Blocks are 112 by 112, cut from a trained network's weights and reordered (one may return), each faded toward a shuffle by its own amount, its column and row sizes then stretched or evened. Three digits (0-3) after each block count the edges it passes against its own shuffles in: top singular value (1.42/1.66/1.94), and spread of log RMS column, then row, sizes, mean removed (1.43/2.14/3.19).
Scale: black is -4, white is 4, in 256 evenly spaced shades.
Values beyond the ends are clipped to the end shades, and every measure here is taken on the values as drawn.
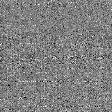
1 0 2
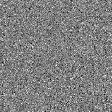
1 1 0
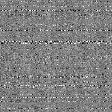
2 0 3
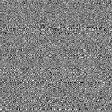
3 0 3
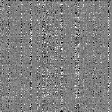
2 3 1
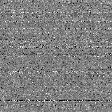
2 0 2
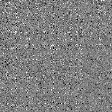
0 2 2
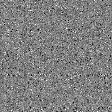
0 1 1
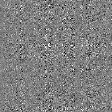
0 3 2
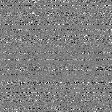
0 1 3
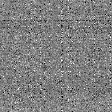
1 2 0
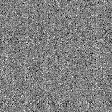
0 0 1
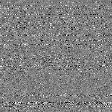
2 1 3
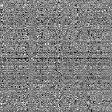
3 2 1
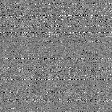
1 0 3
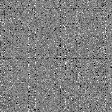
1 2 0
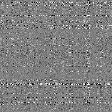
2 2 3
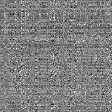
3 2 0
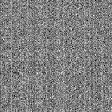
2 0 1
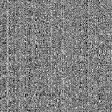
2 2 0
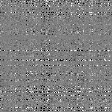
1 2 3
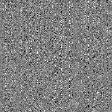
2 3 0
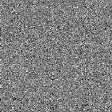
1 1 1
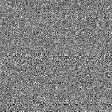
3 1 2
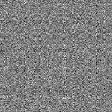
3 2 0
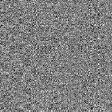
3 2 1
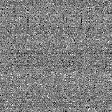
2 1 0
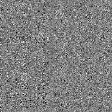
1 2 1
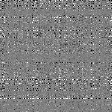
2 2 3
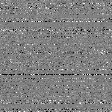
2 0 3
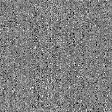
0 2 0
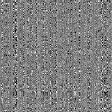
3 3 1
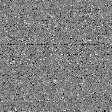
0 0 2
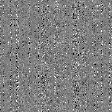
0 3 1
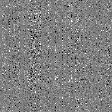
0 3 1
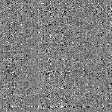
1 2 2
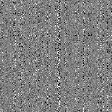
2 3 0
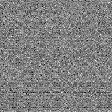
3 0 0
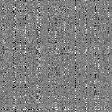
3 3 2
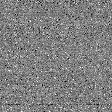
0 0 1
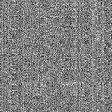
2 0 1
